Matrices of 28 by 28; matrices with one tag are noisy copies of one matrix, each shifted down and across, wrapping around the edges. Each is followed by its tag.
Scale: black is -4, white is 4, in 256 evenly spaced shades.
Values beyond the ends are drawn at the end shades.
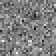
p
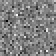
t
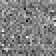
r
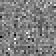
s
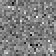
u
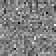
s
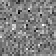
p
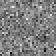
p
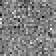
s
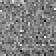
r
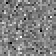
t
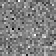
u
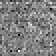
r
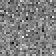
t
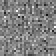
s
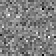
u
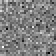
t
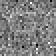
s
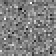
t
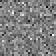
u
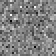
r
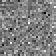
t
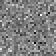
u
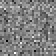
s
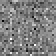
r
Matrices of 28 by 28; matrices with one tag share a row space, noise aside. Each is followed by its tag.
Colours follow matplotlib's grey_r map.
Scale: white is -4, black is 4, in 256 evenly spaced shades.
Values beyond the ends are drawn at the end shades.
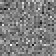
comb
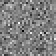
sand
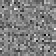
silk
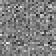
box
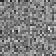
silk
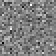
sand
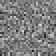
comb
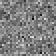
comb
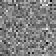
box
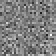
box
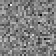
comb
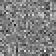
box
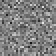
silk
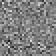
sand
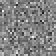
silk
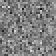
sand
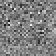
sand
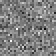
comb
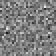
box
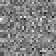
comb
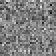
box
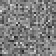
silk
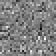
comb
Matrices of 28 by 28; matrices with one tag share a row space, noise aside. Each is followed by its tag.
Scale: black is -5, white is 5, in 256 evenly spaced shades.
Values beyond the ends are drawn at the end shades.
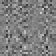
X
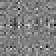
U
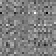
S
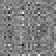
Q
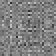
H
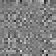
X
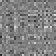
S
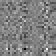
X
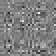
Q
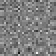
U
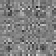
Q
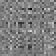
H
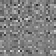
U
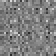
U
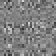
Q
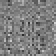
Q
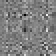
X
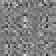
X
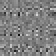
U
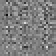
X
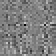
X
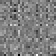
U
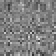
Q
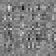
Q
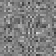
Q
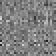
S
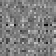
S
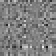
X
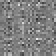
Q
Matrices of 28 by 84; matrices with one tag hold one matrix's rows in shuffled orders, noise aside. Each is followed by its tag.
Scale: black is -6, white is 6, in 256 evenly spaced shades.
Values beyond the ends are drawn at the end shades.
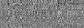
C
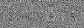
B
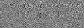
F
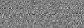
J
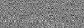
B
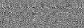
J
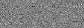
J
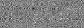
J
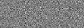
F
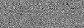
B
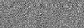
F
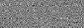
J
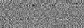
J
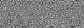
B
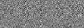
F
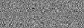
J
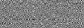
J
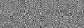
F
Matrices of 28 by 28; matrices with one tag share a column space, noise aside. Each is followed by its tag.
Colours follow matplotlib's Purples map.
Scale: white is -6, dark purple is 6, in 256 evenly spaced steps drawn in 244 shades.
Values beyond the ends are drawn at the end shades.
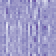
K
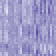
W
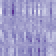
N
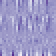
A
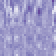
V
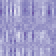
N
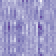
K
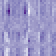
N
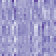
K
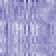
K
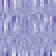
A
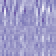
V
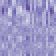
V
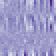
A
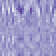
V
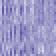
W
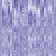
V
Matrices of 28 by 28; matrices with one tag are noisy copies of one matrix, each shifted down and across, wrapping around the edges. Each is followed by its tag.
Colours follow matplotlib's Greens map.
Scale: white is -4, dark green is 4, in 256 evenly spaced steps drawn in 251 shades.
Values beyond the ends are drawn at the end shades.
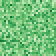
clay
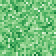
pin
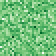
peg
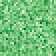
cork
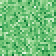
clay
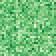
cork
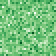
clay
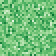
clay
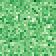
cork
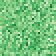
pin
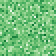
peg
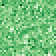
cork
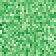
cork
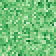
cork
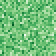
peg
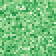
pin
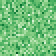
clay
